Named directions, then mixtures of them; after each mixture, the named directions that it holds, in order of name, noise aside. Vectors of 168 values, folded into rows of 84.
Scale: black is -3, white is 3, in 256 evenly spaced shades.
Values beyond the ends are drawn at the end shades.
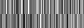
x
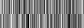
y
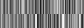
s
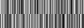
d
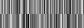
x, y.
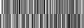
d, y.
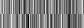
y.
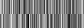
y.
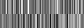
s, x.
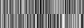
s.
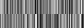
d, s.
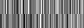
x.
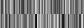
s.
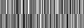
x.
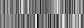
s, x.
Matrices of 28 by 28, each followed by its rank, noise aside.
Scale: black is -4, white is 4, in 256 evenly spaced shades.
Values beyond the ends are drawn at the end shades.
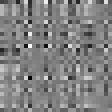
two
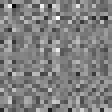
three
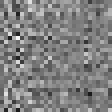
four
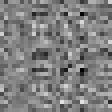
four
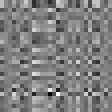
two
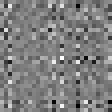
three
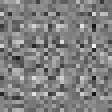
three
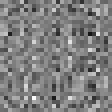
three
